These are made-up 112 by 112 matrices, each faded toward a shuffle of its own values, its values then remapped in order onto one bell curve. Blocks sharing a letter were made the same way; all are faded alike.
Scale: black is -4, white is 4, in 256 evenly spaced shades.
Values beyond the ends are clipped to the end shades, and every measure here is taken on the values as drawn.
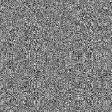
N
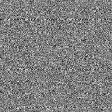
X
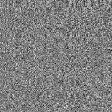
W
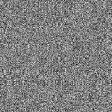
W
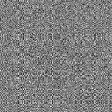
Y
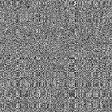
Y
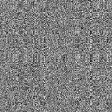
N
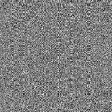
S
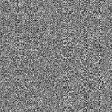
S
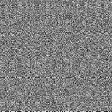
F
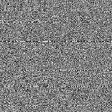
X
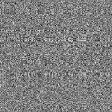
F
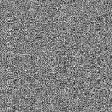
W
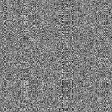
S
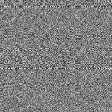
F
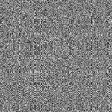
N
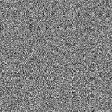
W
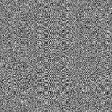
Y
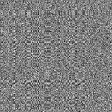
Y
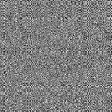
Y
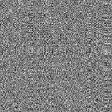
S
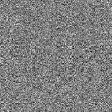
W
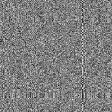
N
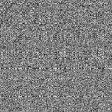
X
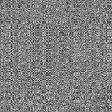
Y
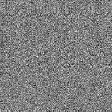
W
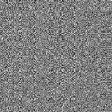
S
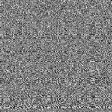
F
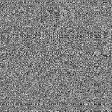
X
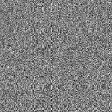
N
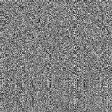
N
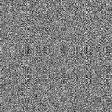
N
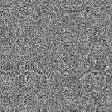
W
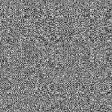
F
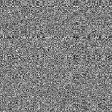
F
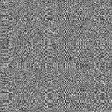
Y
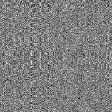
S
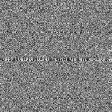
F
